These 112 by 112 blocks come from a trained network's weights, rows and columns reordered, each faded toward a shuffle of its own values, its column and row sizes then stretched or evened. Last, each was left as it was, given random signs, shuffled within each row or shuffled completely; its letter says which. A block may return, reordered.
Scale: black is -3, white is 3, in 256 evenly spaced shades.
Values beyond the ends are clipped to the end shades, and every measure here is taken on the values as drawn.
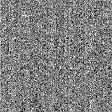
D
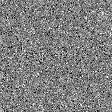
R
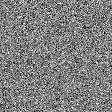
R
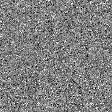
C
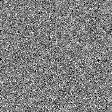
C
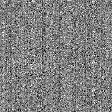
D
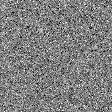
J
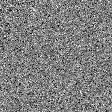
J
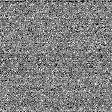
R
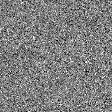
C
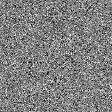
C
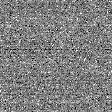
D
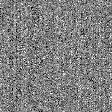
D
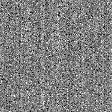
D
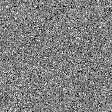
R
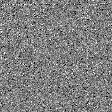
C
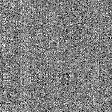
D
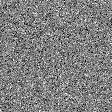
J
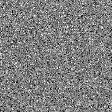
C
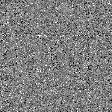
C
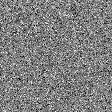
J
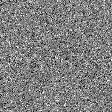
R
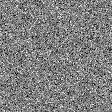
J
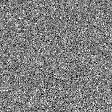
C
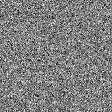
D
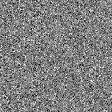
D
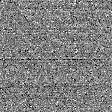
D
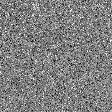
R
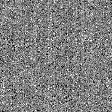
D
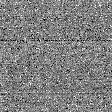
R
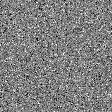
J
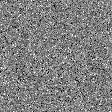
J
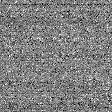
D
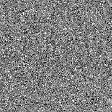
D
